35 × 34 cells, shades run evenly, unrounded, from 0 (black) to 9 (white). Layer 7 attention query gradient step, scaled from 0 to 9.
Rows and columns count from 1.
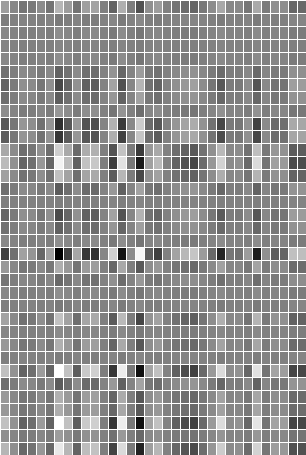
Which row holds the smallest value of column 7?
20
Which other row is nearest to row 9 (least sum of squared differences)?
34
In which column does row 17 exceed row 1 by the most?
16
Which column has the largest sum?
7
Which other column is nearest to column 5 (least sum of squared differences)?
24
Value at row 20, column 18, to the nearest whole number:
2
